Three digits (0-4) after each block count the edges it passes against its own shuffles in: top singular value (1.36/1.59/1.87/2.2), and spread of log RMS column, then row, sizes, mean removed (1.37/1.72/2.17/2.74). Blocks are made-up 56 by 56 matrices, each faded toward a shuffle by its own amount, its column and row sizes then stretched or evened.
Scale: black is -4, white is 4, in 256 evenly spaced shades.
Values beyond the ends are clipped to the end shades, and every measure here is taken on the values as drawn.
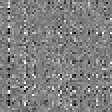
4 4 2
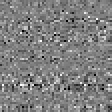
4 0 4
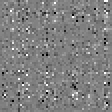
0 3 2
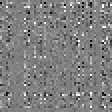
1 4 3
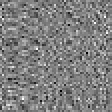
4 2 0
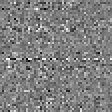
2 2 3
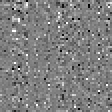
1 3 1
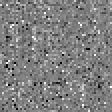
2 1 0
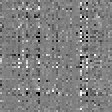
4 4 3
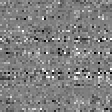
3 1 4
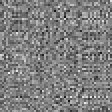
4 1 2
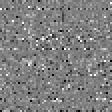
1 0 3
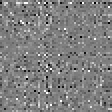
3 2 3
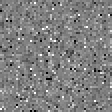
0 1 1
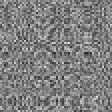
4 0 3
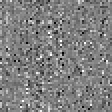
2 3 1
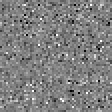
0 0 2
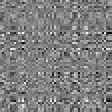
4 3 4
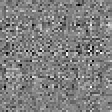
3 2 4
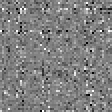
3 3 2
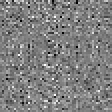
2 3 3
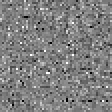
0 0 2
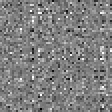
3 3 2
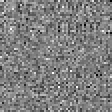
3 0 1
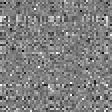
4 1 2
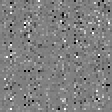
0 3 1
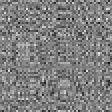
4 2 4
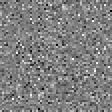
2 1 0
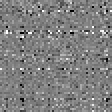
3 2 4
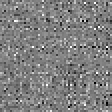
3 2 2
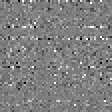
2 1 3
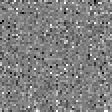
0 3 2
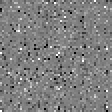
0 3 1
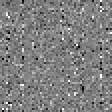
0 3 0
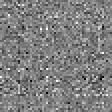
0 2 3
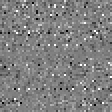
0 1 2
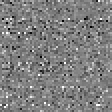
1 1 3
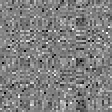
4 0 1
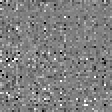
0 3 3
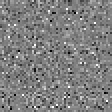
3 1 1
